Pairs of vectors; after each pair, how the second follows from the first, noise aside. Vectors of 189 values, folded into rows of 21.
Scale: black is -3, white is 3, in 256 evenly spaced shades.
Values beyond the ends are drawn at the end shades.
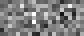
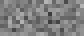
reversed, negated, shrunk.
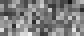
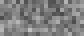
wrapped around, negated, shrunk.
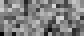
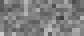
negated, shrunk.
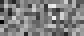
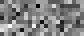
shuffled.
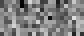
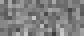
reversed, negated, shrunk.
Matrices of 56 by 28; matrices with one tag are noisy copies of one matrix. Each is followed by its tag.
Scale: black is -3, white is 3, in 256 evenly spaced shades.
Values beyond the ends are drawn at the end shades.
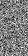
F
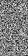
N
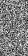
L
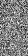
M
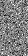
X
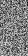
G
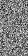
L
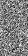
L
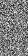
M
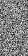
L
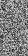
L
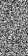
N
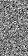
F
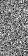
X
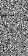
M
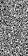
X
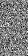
M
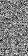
F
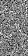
N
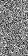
N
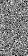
X
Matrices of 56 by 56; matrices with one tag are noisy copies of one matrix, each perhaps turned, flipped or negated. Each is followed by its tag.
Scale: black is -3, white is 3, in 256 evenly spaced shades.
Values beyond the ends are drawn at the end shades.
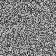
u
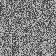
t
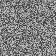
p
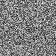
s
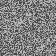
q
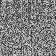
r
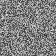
p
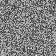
q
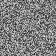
s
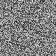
s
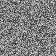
p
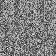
t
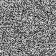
q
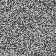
q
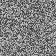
s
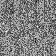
t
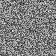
p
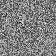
q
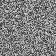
u
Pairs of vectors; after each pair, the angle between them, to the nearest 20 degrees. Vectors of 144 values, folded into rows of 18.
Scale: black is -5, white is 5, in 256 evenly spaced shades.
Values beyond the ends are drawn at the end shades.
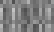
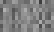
140 degrees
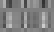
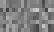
60 degrees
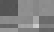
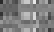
60 degrees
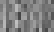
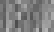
160 degrees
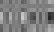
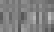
140 degrees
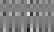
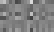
120 degrees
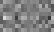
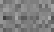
160 degrees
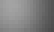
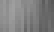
20 degrees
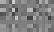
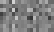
20 degrees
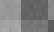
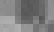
40 degrees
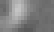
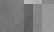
100 degrees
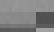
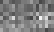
120 degrees
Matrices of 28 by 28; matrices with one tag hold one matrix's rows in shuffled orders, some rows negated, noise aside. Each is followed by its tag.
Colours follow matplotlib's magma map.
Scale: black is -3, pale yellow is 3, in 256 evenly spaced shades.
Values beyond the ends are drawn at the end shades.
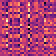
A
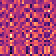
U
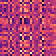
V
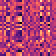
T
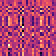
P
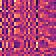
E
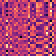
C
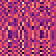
P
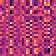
U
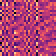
E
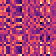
T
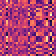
C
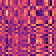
C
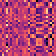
C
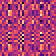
P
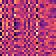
E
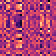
T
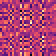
V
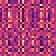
P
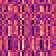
P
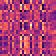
V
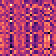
U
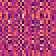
P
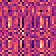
P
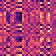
T
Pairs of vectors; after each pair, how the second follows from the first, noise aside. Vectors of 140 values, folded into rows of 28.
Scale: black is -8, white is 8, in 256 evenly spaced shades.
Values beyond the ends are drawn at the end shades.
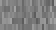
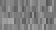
sign-scrambled.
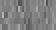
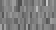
sign-scrambled.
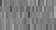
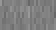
negated, shrunk.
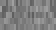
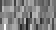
wrapped around, scaled up.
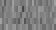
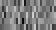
wrapped around, scaled up.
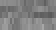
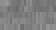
wrapped around, negated, shrunk.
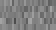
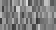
wrapped around, scaled up.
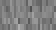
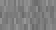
reversed, negated, shrunk.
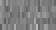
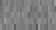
negated, shrunk.
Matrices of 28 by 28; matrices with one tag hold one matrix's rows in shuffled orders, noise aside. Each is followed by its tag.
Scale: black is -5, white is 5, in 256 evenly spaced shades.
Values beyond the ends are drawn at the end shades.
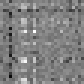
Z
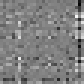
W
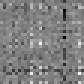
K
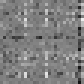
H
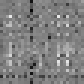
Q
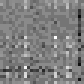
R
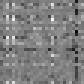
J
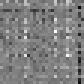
R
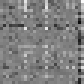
H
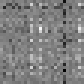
K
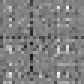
Q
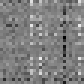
K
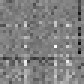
R
